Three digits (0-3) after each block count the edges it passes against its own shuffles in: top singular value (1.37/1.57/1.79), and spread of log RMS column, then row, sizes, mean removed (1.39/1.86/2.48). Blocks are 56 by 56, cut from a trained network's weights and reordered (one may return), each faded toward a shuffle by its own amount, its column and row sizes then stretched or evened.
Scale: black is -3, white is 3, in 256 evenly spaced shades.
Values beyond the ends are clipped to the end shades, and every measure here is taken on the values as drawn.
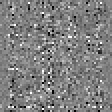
0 3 1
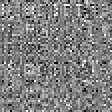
3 3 2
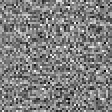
3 1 0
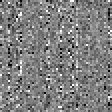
0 3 0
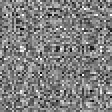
3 0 2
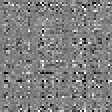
2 3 3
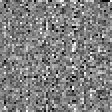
1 2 0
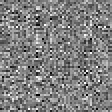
3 2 2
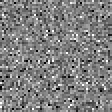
0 0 2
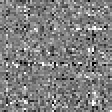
2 2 2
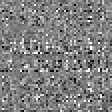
2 3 3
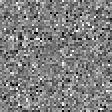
1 1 1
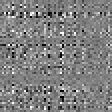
3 3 3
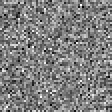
1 0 0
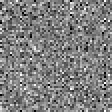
2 2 0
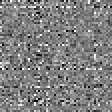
1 2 3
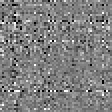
3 2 3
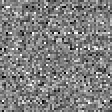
0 0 2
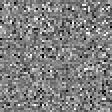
0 1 2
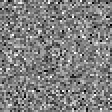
0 0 1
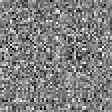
3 1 2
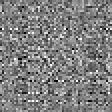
3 1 3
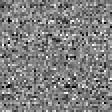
1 1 3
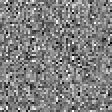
3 2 0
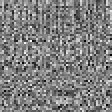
3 1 2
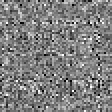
2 1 2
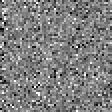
0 1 1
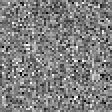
0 0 1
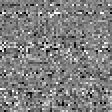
0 0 3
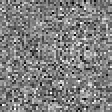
2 1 0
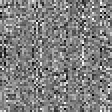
3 3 0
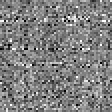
1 0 3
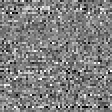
1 0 3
